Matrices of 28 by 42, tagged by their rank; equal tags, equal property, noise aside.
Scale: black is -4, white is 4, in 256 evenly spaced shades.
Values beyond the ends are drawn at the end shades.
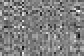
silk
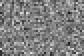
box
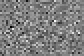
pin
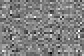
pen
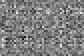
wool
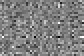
wool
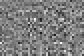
pin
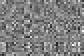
silk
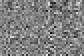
pen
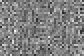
pen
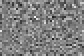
wool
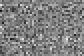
box
